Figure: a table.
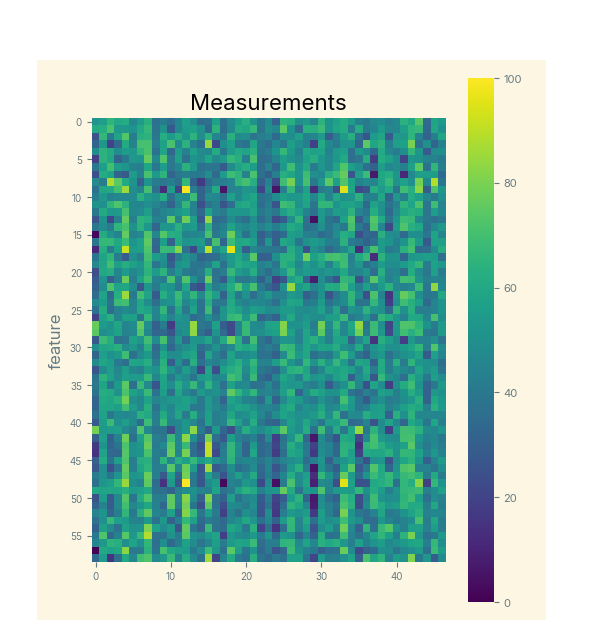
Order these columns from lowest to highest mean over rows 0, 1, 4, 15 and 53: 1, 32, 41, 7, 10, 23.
10, 23, 41, 32, 1, 7
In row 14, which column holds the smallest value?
39
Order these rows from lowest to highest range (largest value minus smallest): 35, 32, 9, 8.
32, 35, 8, 9
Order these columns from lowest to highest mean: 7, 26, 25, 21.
25, 21, 26, 7
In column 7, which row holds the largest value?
55
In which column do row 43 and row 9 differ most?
15
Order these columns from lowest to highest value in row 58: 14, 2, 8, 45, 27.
2, 45, 14, 8, 27
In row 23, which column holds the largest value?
4
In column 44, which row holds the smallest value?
48
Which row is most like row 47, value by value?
51
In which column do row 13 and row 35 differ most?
29
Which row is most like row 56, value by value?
30
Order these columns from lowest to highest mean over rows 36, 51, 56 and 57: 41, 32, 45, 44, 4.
44, 32, 41, 45, 4
